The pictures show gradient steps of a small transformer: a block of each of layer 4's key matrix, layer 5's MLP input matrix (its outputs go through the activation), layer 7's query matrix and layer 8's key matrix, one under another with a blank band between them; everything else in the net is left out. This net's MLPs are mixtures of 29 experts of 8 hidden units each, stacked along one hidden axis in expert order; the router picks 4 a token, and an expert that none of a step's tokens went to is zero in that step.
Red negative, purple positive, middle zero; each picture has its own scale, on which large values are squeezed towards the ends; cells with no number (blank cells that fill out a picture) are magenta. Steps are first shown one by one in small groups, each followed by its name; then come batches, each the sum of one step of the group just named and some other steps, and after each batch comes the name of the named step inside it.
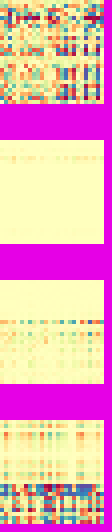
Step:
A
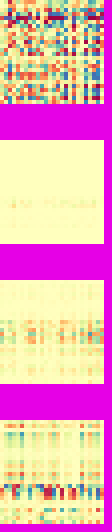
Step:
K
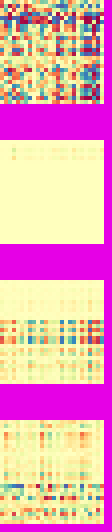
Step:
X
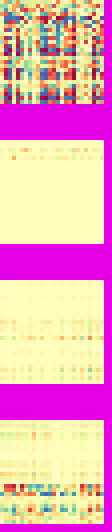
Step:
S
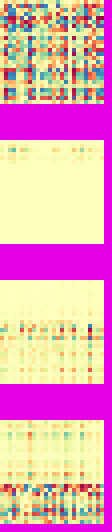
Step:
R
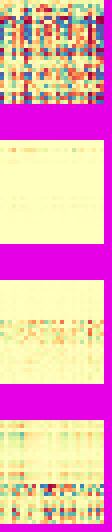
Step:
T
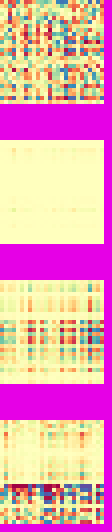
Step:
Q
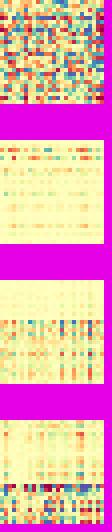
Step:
A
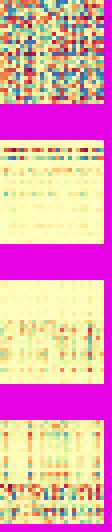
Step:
R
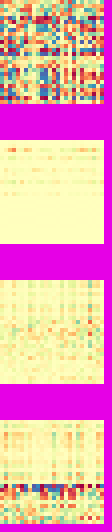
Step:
S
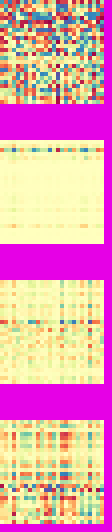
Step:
X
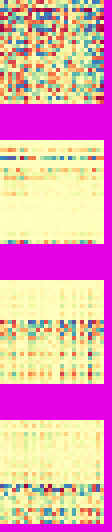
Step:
A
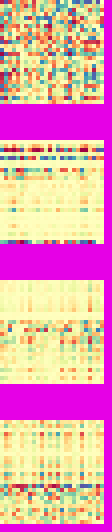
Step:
Q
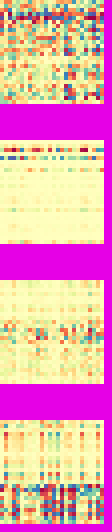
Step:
A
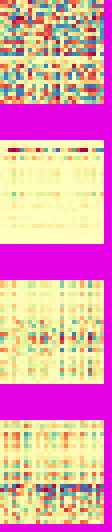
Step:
Q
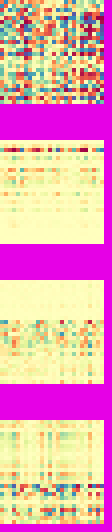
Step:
T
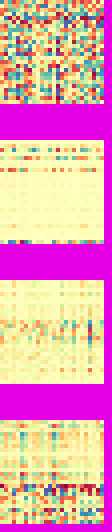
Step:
R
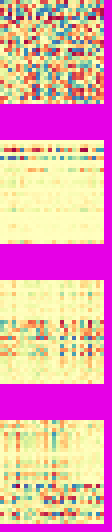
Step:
K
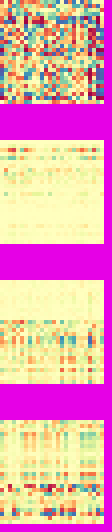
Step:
T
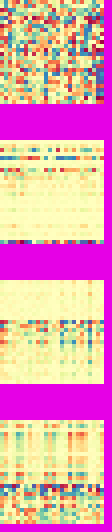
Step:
A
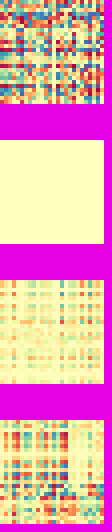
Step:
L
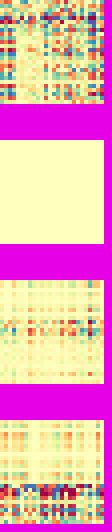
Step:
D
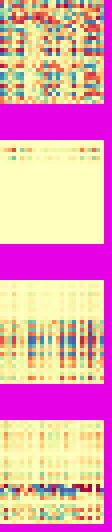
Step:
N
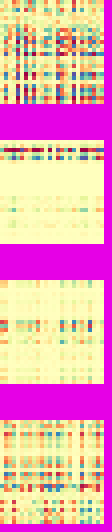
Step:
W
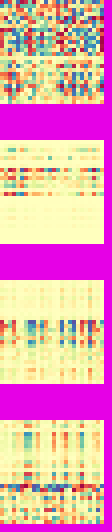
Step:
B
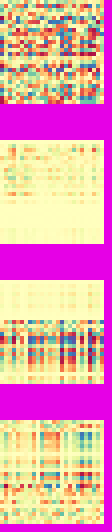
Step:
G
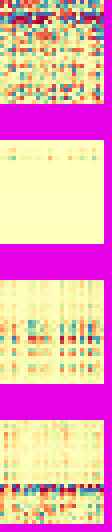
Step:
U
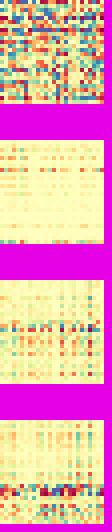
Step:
D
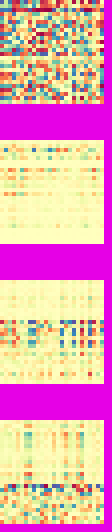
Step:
B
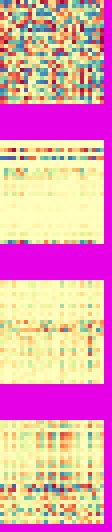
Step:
L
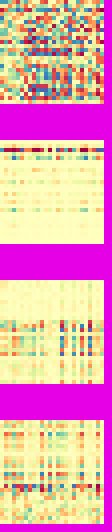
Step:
W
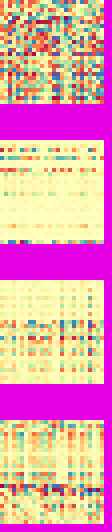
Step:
U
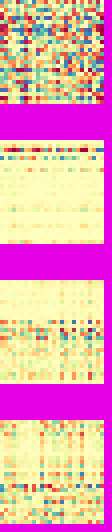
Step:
W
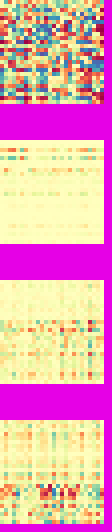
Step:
D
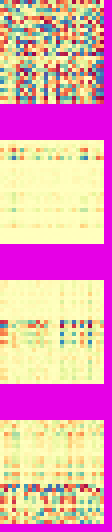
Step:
W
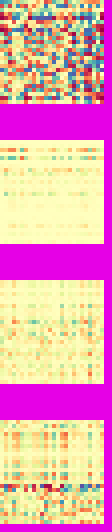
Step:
L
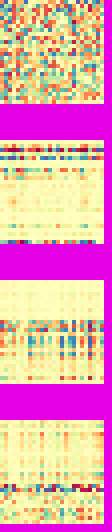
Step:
N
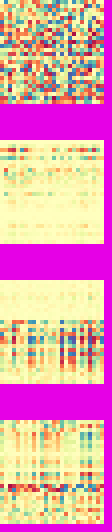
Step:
G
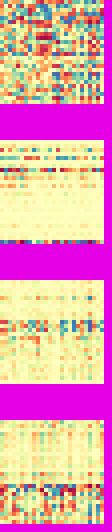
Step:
U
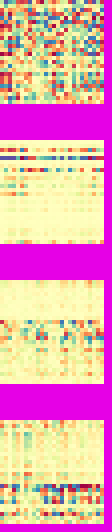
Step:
B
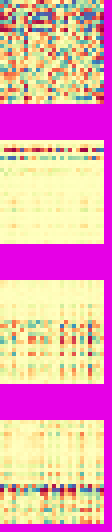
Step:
U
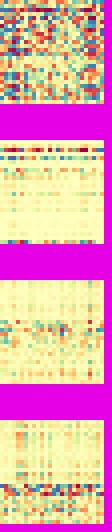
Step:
D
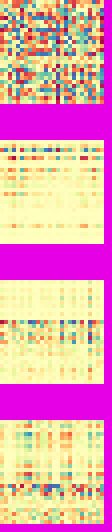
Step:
B
